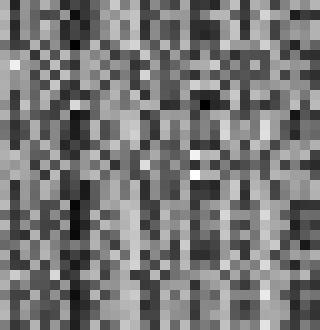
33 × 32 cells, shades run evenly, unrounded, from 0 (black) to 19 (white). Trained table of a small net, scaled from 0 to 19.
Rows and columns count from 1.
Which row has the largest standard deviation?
11
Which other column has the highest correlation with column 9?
2
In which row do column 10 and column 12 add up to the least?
17
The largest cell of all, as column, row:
20, 18
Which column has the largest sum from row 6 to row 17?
1
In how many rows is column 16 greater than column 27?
9
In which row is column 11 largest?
23
